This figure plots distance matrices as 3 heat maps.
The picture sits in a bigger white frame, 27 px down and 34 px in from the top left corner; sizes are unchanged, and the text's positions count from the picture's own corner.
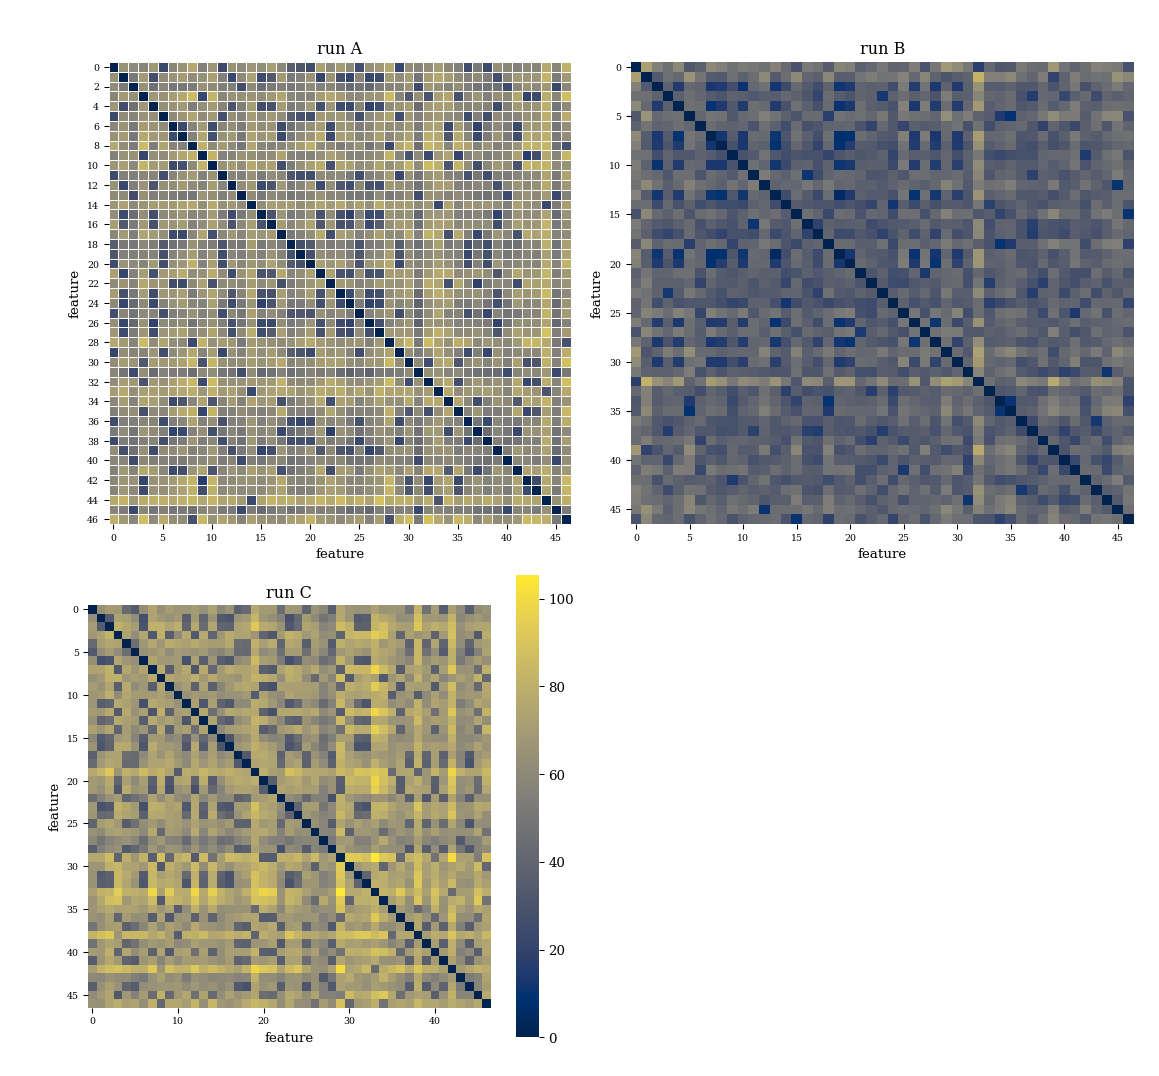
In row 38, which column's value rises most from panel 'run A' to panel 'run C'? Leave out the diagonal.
29
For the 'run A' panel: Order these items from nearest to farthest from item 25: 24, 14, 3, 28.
24, 3, 28, 14
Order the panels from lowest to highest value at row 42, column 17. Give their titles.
run B, run C, run A
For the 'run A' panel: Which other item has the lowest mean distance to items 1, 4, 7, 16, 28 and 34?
26
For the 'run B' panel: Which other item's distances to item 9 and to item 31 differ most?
44
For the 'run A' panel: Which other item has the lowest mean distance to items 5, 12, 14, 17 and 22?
37
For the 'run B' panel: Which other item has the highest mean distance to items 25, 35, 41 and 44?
1
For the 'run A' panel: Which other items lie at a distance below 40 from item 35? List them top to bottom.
3, 9, 30, 32, 42, 43
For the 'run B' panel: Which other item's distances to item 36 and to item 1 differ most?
43
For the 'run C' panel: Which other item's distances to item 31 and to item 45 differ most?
3
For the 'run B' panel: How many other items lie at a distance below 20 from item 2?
10
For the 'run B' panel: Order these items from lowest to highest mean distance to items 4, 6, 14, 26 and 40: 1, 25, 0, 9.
9, 25, 1, 0
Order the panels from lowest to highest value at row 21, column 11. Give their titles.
run B, run A, run C
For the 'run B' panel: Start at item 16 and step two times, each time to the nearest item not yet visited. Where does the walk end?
37
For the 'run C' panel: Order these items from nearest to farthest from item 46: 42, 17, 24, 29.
24, 17, 42, 29
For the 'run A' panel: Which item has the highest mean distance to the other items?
44
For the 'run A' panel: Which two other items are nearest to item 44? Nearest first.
14, 33
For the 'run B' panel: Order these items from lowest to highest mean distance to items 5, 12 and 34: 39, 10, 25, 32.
10, 32, 25, 39
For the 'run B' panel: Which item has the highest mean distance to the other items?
32
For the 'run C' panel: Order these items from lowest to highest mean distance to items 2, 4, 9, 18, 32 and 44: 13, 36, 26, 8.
13, 36, 26, 8
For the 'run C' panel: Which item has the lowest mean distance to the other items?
28
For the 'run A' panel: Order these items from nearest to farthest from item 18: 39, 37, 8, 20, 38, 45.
38, 20, 37, 45, 39, 8
